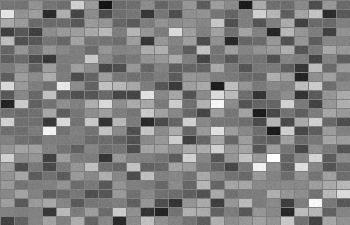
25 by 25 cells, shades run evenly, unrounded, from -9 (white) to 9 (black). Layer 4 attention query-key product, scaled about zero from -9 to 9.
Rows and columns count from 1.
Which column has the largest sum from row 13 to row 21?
10
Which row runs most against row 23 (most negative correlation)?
12
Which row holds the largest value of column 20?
15
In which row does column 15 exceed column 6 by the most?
1
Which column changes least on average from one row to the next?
3
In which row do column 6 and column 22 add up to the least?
19
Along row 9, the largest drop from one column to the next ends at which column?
23
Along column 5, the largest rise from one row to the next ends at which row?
11
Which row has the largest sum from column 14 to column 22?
13
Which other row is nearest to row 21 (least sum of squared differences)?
6
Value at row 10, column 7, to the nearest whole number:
2
